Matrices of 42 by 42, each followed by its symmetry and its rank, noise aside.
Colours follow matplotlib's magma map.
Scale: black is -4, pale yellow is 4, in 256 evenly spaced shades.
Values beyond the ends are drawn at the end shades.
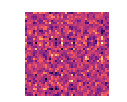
no symmetry, rank four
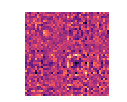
symmetric, rank five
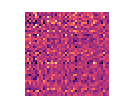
no symmetry, rank four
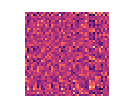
no symmetry, rank three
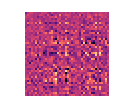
no symmetry, rank three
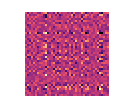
no symmetry, rank three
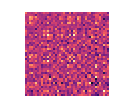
symmetric, rank five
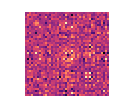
symmetric, rank five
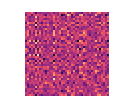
no symmetry, rank four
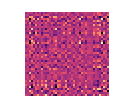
no symmetry, rank three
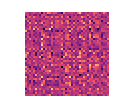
no symmetry, rank five
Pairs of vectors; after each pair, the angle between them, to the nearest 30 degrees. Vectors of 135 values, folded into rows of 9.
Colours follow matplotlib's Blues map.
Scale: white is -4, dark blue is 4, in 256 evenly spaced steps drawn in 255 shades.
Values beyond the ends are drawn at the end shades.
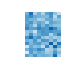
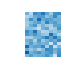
150 degrees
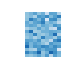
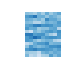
120 degrees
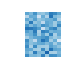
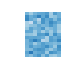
120 degrees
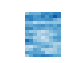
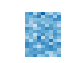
90 degrees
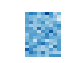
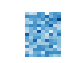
150 degrees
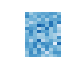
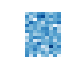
90 degrees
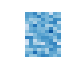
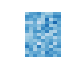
90 degrees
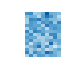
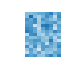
90 degrees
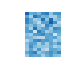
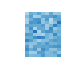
150 degrees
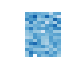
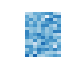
120 degrees
